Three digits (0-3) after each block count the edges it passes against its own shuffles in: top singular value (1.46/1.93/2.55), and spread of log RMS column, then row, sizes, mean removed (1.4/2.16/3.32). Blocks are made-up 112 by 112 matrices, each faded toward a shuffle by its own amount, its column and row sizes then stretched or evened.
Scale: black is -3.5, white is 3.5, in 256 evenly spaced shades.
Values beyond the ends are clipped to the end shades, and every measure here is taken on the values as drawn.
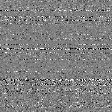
1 1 3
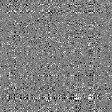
3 2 2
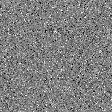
1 0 0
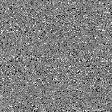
1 0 2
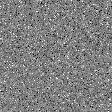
0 0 0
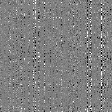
2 3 1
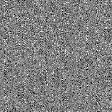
1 2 0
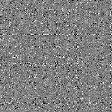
2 2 2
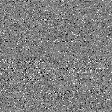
1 0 2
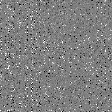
1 2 1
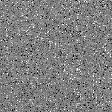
1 1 0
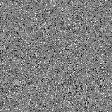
2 1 0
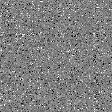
1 1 1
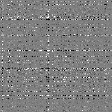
2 2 3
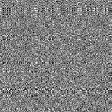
3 1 2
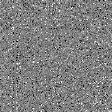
0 2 1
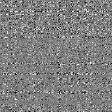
0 2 3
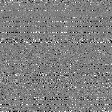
2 0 3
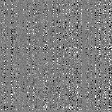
0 3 2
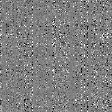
0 3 2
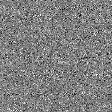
0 0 2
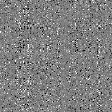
2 2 1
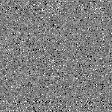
0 1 2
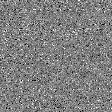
0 0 2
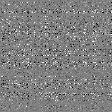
0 2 3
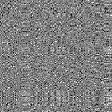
3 1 1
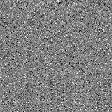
2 0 0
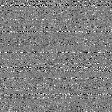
2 0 3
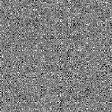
2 2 2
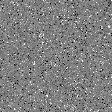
0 1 0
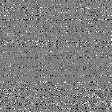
0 1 3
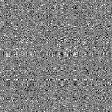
3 1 2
